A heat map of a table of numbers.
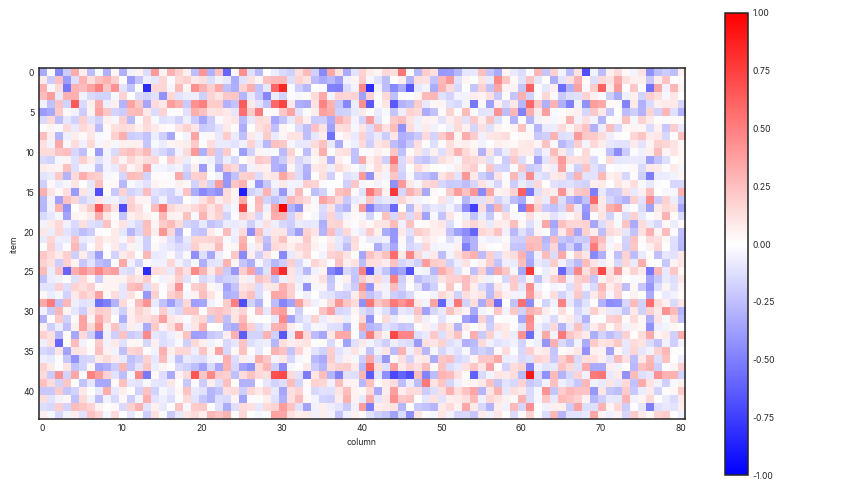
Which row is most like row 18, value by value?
35
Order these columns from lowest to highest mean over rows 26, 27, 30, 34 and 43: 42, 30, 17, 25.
42, 17, 25, 30
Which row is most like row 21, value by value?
22
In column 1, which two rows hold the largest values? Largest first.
29, 3
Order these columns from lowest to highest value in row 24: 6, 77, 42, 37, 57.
57, 6, 77, 42, 37
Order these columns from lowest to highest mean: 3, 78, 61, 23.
3, 23, 78, 61
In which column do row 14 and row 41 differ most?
44
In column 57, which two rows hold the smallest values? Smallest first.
29, 0
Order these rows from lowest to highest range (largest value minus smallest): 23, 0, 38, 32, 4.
32, 23, 0, 4, 38
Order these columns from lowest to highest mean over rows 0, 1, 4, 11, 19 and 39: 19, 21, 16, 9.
21, 19, 9, 16
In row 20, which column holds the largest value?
15
